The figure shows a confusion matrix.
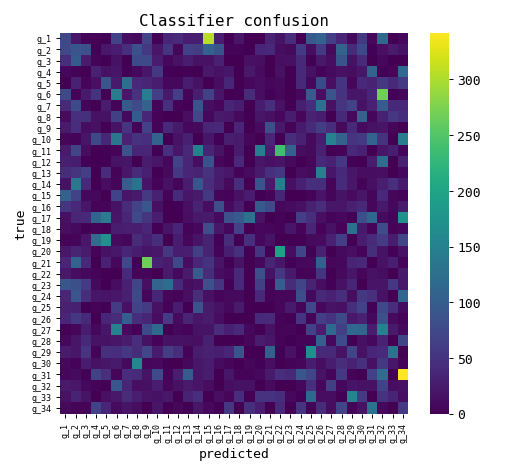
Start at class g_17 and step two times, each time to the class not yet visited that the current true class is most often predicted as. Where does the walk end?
g_31
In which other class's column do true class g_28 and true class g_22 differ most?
g_14
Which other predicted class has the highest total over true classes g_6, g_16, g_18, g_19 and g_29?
g_32
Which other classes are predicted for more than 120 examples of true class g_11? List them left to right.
g_14, g_20, g_22
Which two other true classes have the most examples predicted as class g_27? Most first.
g_10, g_6
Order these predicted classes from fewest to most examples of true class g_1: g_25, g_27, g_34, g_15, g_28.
g_34, g_28, g_27, g_25, g_15
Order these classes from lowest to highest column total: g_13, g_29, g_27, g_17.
g_17, g_13, g_27, g_29
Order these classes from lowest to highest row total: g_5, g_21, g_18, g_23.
g_18, g_5, g_21, g_23
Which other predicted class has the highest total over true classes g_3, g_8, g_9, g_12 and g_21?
g_2
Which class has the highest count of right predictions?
g_6
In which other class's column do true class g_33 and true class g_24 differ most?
g_29
